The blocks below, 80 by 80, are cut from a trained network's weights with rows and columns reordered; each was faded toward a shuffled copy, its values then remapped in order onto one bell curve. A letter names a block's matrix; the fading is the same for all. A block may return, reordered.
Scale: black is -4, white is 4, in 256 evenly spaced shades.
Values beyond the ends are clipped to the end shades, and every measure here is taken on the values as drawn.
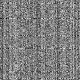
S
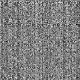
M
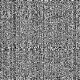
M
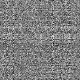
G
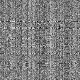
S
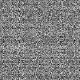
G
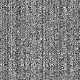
S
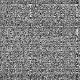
G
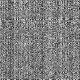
S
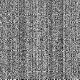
S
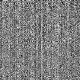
M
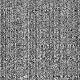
M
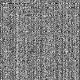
S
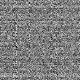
G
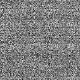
G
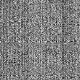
M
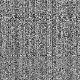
M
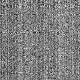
S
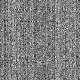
M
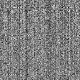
M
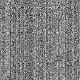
S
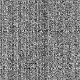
M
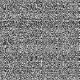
G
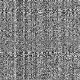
S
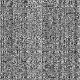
S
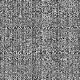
M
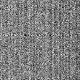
M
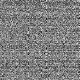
G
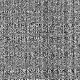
S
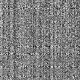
S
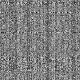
M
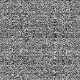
G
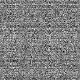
G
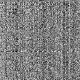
M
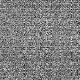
G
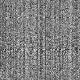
S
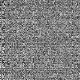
G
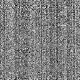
S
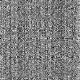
M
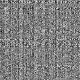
S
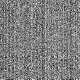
M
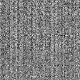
M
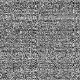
G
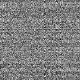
G
